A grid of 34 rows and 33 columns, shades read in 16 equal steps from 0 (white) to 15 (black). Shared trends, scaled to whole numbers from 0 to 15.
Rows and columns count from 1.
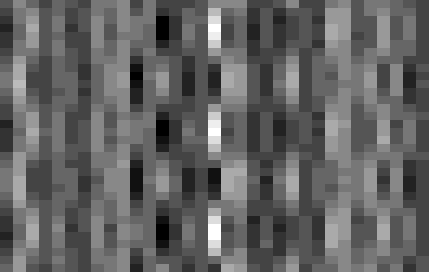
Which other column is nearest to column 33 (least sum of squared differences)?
24
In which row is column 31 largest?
16
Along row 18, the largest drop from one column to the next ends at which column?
17
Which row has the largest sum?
5
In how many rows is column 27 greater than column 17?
18
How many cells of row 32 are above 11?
2
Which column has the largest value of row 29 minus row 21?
13
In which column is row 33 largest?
11
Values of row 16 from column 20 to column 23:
12 10 13 11
